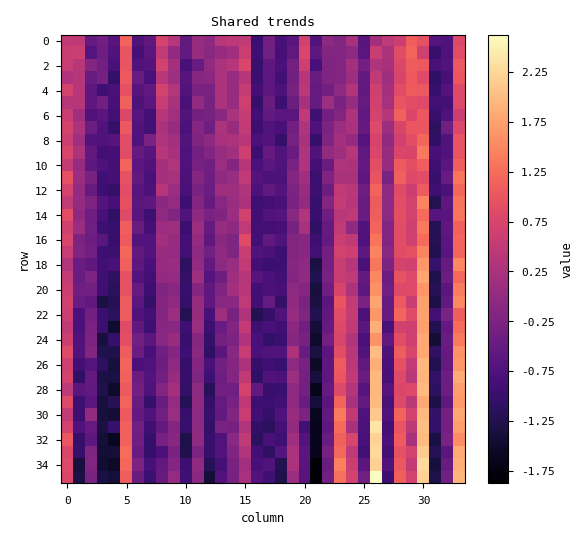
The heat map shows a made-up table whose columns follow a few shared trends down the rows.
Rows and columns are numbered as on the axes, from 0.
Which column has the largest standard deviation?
26
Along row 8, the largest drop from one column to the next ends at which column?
31
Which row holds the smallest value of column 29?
32
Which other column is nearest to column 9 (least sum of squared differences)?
14
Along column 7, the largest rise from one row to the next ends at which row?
8
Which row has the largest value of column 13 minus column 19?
0
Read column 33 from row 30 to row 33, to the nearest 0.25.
1.75 1.75 1.5 1.75
